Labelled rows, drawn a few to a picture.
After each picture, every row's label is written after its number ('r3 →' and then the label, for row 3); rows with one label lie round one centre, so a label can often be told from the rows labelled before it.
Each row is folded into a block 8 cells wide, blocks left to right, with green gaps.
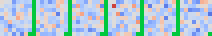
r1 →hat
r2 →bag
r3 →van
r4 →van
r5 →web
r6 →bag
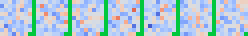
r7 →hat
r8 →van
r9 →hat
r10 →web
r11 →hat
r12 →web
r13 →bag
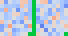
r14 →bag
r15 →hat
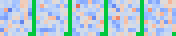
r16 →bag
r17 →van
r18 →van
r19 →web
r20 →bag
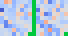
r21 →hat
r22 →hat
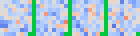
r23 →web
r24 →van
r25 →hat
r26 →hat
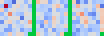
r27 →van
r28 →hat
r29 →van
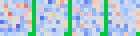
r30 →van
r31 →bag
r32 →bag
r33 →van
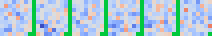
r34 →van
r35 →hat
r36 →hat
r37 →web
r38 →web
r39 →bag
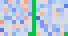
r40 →bag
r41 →hat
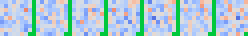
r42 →web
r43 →bag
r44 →hat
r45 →bag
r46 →bag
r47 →bag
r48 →web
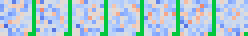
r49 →hat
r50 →bag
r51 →hat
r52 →van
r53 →hat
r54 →hat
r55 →hat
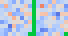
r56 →van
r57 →van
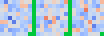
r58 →bag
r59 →web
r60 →web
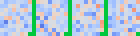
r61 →web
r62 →hat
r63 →van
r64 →web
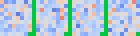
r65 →van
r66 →bag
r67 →hat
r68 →bag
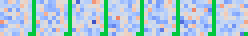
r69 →bag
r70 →bag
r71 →bag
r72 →web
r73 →bag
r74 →web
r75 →van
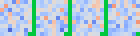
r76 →van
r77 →web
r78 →bag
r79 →van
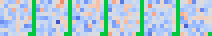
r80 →web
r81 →bag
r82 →bag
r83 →hat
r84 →van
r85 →hat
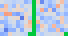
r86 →van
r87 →bag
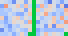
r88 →van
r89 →van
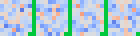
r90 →hat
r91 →hat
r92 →van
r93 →web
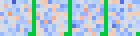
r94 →van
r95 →hat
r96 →web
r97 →hat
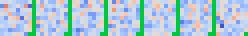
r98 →van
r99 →bag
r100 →van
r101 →bag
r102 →web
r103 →web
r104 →hat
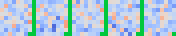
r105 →van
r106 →van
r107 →van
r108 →hat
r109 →hat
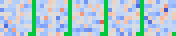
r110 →hat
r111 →web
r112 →van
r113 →hat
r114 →hat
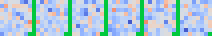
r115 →van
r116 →bag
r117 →hat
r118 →bag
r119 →bag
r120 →van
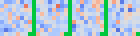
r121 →van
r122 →hat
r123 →bag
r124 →hat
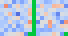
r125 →van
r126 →van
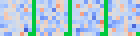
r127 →web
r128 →bag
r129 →van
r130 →web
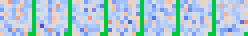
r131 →hat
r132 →hat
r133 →hat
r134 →bag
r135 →bag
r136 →bag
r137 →van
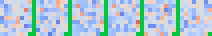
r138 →web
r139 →bag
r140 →van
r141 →van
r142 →hat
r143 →hat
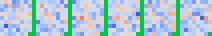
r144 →hat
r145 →van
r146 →web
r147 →web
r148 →van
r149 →van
